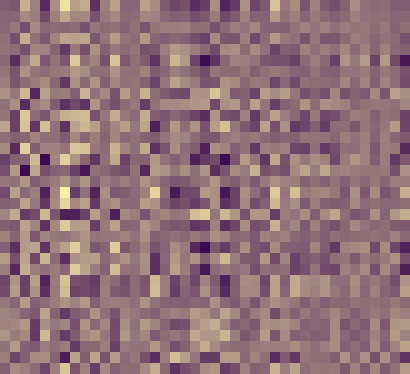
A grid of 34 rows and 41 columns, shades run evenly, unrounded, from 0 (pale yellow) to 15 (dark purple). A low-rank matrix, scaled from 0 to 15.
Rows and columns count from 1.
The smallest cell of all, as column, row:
7, 18
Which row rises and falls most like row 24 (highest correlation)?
12
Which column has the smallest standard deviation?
14
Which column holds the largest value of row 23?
21
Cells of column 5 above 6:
28
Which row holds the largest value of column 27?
15
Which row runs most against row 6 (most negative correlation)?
32
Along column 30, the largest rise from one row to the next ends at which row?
33
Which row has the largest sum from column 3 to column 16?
16
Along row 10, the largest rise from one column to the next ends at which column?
3
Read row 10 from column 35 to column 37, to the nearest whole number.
7 9 8
